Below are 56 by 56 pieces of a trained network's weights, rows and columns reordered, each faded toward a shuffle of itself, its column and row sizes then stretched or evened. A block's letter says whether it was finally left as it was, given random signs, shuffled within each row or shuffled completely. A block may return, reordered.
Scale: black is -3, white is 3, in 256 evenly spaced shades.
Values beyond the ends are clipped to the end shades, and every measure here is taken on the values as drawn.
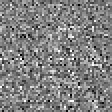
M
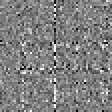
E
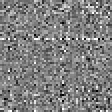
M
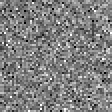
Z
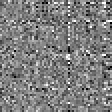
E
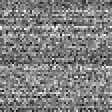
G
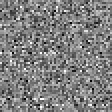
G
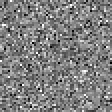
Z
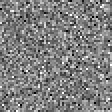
Z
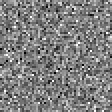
Z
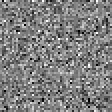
M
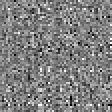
E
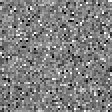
Z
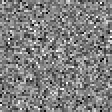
Z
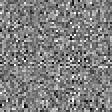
E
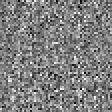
E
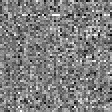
E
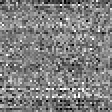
E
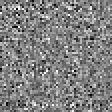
M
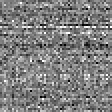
E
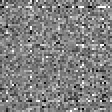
M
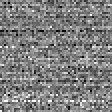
G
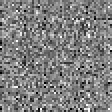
E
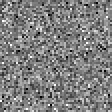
Z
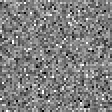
Z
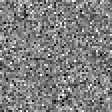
Z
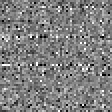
E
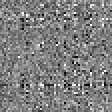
E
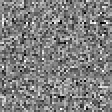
M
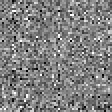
M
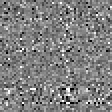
E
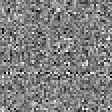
E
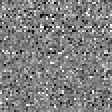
G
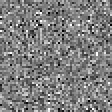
M
